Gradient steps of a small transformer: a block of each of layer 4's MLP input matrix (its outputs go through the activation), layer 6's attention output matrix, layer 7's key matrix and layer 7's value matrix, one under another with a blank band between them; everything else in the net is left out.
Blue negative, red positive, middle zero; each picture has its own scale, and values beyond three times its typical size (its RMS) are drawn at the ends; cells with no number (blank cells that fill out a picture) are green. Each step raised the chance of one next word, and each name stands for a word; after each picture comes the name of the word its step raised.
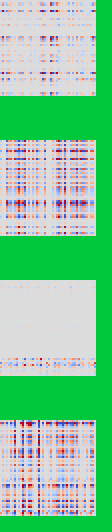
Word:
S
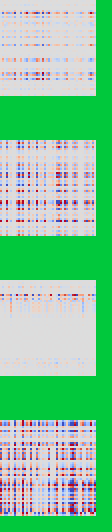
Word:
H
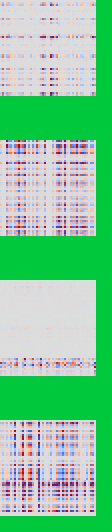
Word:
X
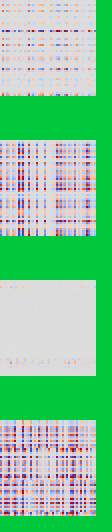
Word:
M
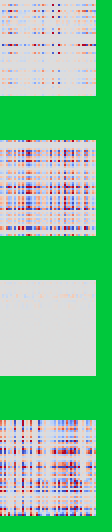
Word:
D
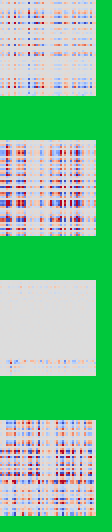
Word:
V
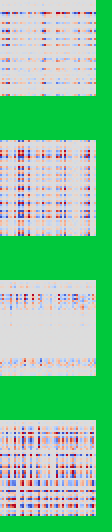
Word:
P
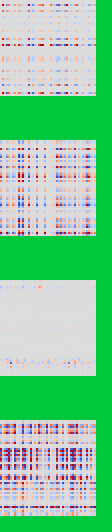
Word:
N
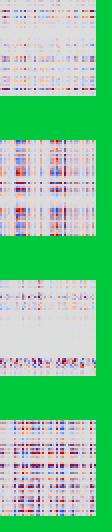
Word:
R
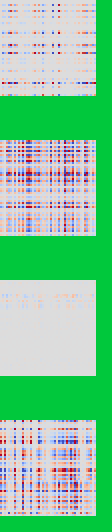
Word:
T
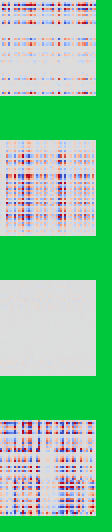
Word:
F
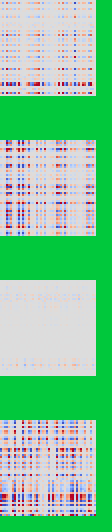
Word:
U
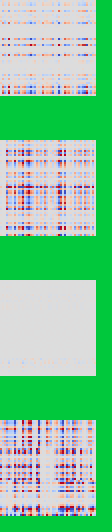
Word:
D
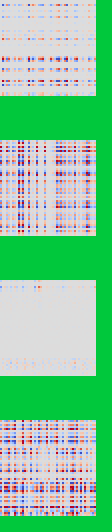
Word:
T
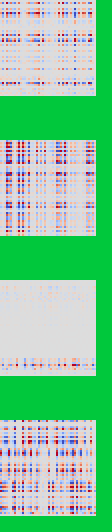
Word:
T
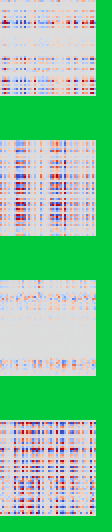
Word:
F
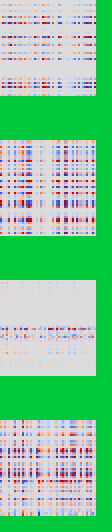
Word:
V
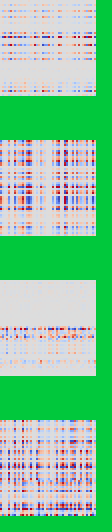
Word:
D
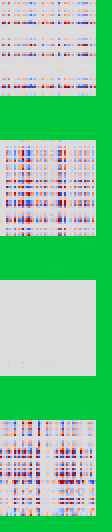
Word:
V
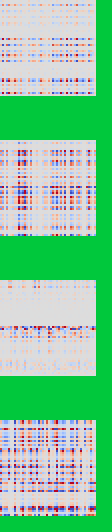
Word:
D
